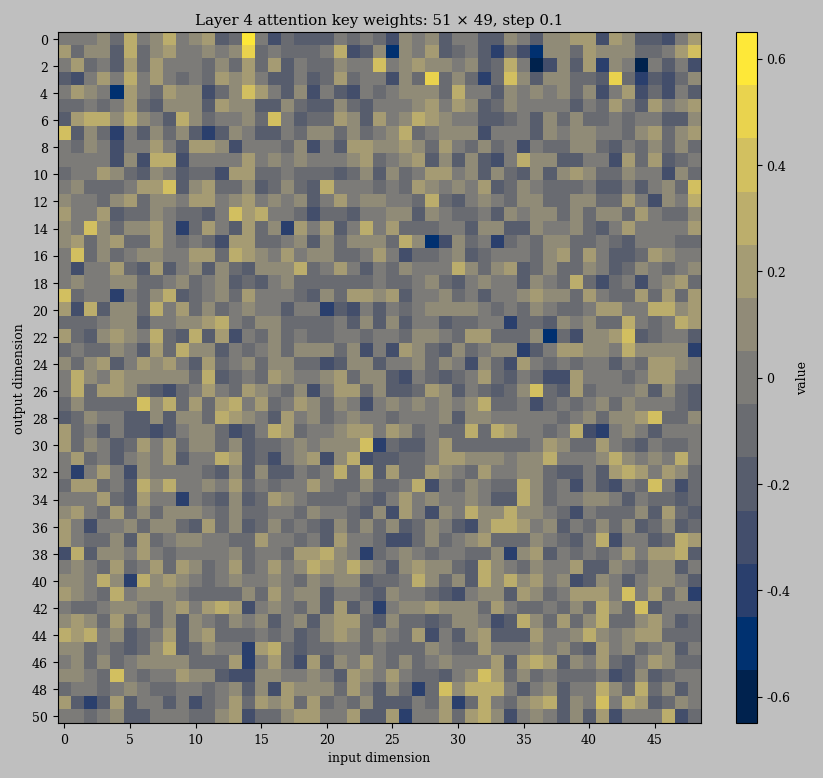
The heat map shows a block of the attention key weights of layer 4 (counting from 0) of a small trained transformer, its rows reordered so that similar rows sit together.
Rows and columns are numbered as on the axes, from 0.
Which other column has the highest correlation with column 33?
19
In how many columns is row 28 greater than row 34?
26
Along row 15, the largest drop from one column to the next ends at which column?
28
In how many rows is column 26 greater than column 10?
16
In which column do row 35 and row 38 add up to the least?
23
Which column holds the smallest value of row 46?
14
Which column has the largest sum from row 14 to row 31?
7
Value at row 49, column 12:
0
